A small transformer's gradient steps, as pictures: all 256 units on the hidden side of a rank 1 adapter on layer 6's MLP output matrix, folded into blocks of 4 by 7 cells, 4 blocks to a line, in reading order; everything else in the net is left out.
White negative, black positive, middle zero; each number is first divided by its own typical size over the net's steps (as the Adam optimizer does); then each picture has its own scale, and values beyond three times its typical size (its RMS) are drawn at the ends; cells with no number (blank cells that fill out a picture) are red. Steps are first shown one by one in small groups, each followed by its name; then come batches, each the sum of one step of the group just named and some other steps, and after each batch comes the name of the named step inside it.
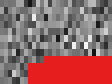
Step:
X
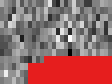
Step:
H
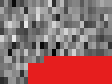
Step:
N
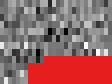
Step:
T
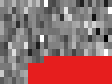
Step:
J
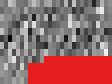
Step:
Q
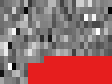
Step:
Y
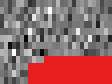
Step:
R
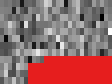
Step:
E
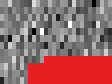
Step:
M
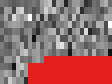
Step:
H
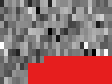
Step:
T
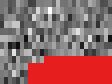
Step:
R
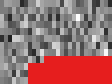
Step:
Q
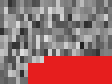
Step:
R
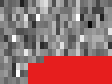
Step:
E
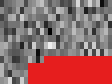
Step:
T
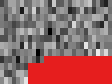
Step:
T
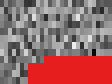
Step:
X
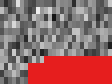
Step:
R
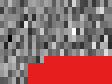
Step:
Q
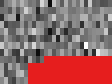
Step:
T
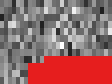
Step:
H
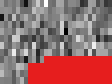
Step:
X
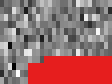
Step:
Y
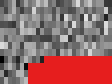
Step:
Y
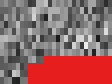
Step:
X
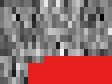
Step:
E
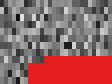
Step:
X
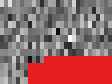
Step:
H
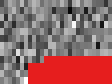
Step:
Q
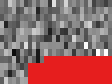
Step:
T
